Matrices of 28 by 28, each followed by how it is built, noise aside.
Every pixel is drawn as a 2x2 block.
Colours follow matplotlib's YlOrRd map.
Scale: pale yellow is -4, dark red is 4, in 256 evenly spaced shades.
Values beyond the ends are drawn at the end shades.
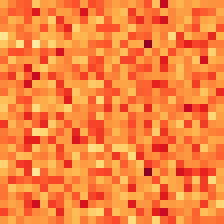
repeating rows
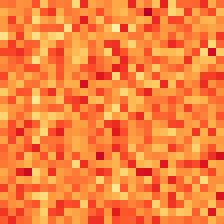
repeating rows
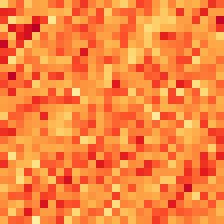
Hankel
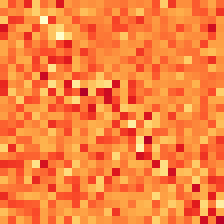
banded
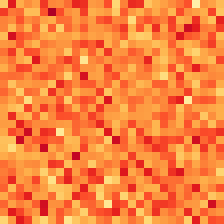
Toeplitz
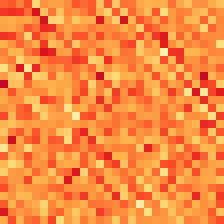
Toeplitz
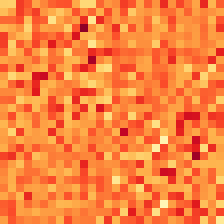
block diagonal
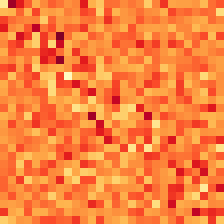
banded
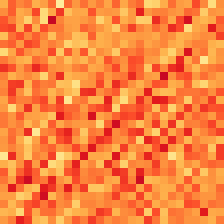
Hankel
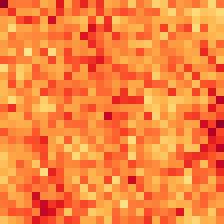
smooth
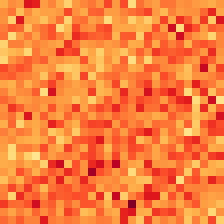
Hankel
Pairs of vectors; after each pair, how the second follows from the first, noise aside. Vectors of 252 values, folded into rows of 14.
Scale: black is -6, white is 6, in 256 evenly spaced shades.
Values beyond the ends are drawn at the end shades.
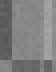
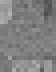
negated, partly zeroed.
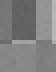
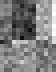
scaled up.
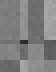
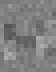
wrapped around, partly zeroed.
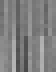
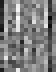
wrapped around, scaled up.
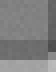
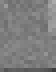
negated, partly zeroed.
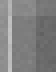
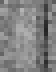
wrapped around, negated.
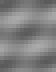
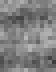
wrapped around, negated.
